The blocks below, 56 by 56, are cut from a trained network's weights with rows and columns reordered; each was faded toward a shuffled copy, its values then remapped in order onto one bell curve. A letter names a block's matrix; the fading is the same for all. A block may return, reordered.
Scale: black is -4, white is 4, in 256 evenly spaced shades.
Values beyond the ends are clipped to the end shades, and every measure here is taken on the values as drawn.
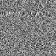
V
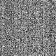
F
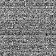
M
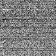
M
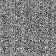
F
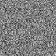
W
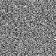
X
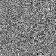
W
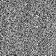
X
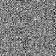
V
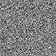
V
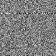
V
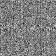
F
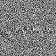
V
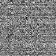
M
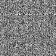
F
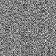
W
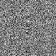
X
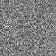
V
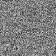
V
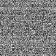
M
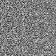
W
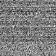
M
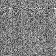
F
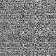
M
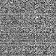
M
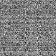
M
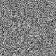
X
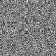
V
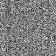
F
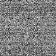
M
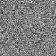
V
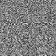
V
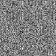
X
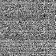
M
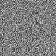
X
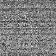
M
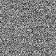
V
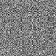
X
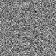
X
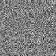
X
